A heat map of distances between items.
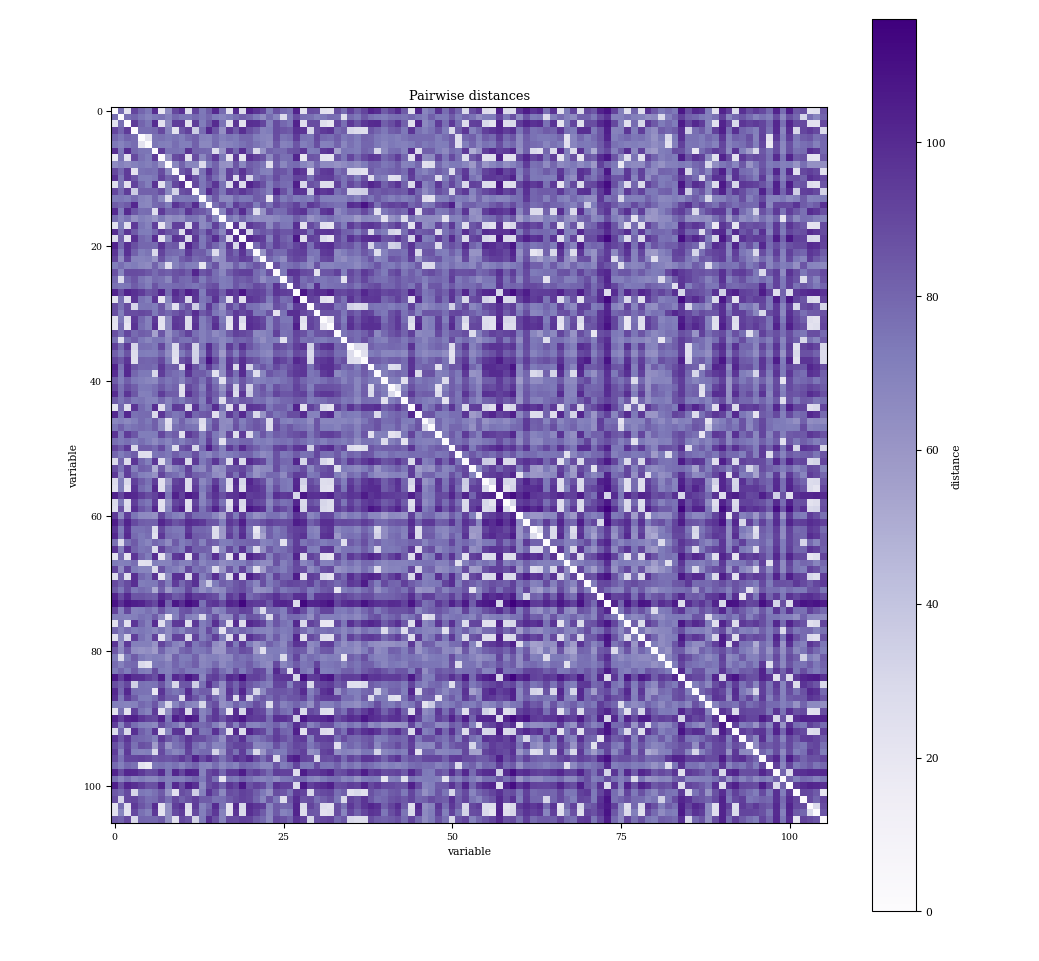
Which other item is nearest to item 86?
6
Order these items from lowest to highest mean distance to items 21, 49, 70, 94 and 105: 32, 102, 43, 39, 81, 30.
39, 43, 81, 30, 102, 32
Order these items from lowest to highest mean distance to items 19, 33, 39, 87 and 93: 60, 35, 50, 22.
60, 22, 35, 50
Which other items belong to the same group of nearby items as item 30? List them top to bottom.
24, 96
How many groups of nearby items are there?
16
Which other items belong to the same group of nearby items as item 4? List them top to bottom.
5, 51, 67, 82, 97
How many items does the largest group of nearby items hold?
23
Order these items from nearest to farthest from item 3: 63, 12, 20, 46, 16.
12, 16, 46, 63, 20
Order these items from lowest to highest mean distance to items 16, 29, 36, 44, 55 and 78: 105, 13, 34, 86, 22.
105, 13, 34, 22, 86
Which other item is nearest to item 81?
34
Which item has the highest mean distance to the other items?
73
